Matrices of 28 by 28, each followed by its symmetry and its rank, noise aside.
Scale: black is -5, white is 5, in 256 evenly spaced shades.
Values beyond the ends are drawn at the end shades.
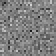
symmetric, rank six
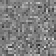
antisymmetric, rank six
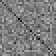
symmetric, rank six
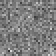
no symmetry, rank seven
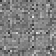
symmetric, rank six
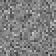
no symmetry, rank eight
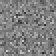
no symmetry, rank eight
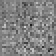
no symmetry, rank six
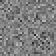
symmetric, rank six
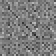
symmetric, rank six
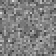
symmetric, rank six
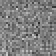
antisymmetric, rank eight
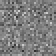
no symmetry, rank six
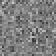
no symmetry, rank six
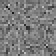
symmetric, rank six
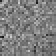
symmetric, rank seven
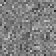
antisymmetric, rank eight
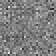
antisymmetric, rank six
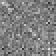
symmetric, rank six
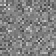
symmetric, rank six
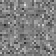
antisymmetric, rank six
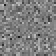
no symmetry, rank seven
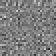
no symmetry, rank seven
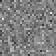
no symmetry, rank seven
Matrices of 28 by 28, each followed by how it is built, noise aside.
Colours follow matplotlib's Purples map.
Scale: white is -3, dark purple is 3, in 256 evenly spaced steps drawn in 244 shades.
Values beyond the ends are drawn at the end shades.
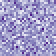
repeating columns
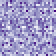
repeating columns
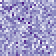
banded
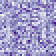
blocks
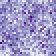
smooth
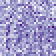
blocks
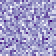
repeating columns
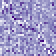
banded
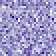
repeating columns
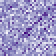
Hankel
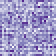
blocks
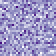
noise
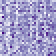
blocks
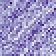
Hankel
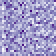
repeating rows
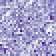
Hankel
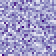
noise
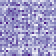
blocks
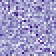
banded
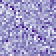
banded
